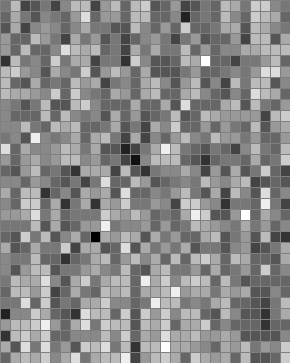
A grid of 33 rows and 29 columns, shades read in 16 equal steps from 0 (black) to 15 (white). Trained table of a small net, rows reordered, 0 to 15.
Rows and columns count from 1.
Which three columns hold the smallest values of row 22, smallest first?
10, 29, 28
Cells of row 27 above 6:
21
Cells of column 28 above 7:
12
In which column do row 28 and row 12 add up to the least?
27
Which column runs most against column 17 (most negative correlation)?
14
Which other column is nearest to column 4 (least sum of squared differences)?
20
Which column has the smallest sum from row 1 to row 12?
13
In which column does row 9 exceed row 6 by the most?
1
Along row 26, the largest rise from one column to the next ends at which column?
15
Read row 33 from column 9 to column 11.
7 10 11
